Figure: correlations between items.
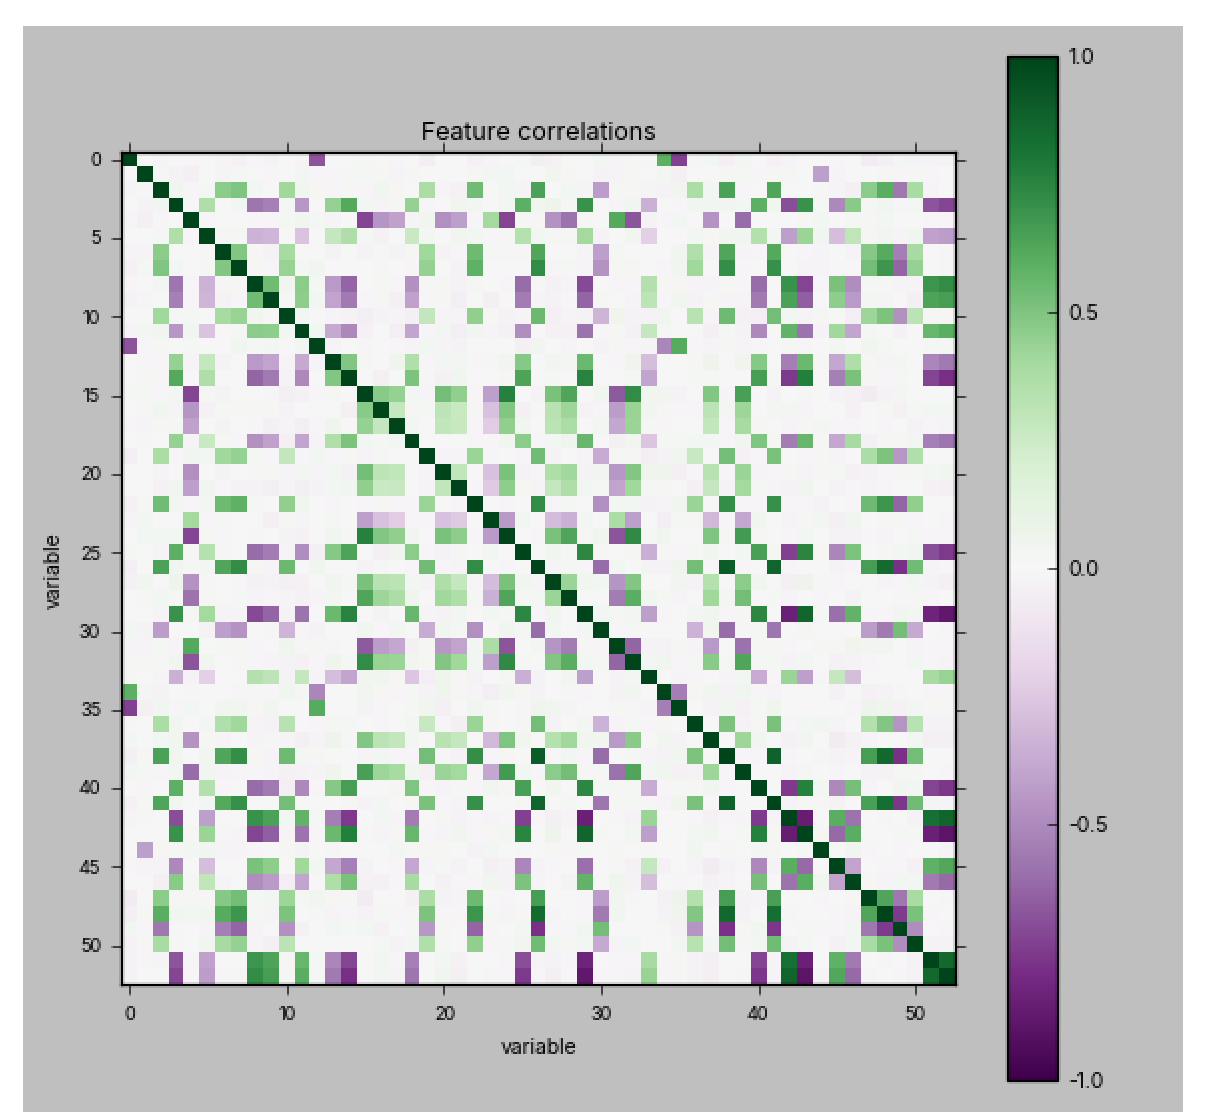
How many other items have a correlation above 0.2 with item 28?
10
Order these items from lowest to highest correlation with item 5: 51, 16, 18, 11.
51, 11, 16, 18
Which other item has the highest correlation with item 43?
29
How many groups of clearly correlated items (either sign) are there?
5
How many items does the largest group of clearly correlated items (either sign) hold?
18
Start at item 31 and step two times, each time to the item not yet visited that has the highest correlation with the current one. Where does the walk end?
23
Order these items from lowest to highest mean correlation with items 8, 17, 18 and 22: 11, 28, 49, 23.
49, 23, 11, 28
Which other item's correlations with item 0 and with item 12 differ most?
35
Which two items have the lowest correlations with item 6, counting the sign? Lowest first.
49, 30
